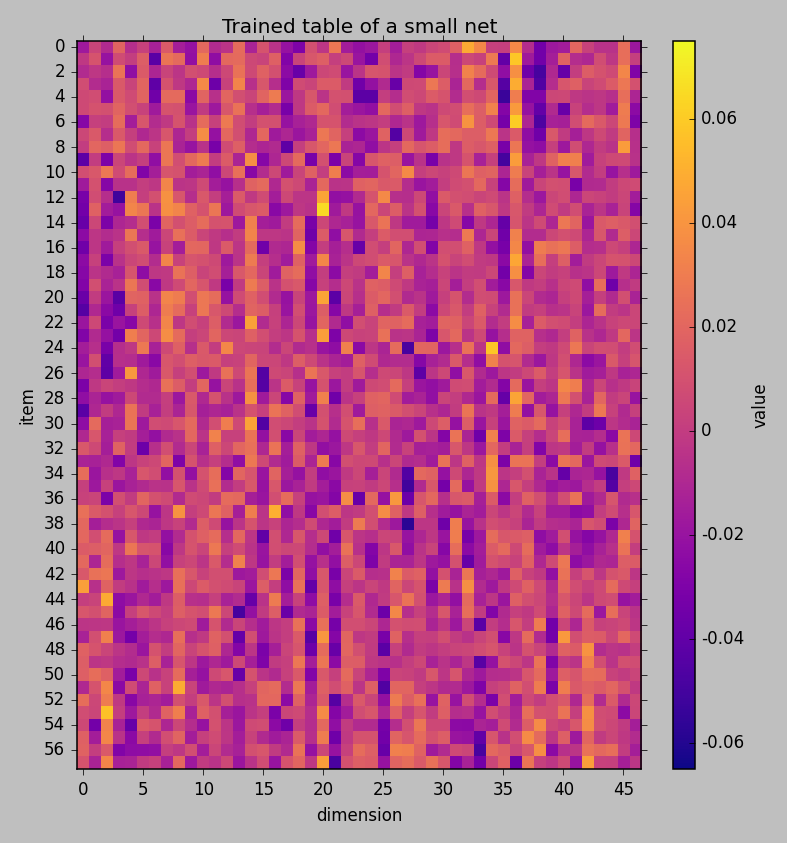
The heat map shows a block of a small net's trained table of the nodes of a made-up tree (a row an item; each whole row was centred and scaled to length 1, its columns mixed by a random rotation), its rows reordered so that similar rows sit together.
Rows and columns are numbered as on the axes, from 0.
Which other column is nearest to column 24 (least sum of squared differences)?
9
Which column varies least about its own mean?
1
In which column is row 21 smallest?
0
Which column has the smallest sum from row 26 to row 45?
21
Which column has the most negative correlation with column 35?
36
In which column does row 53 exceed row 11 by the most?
2
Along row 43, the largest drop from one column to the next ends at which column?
19
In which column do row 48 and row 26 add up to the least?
15
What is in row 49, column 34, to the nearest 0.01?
-0.02
